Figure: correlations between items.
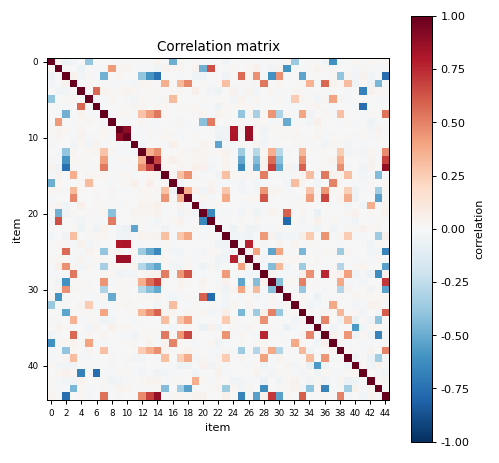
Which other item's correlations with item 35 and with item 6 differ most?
41
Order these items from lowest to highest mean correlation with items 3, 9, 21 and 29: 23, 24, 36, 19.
19, 23, 36, 24
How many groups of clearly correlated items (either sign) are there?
9
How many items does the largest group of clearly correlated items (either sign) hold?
12
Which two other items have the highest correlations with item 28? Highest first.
36, 18
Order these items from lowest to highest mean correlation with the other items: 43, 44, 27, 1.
43, 27, 1, 44
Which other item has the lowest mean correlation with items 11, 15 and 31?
21
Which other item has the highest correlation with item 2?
25
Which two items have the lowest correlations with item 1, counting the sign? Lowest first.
31, 20
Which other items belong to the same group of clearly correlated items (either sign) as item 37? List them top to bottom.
0, 5, 16, 32
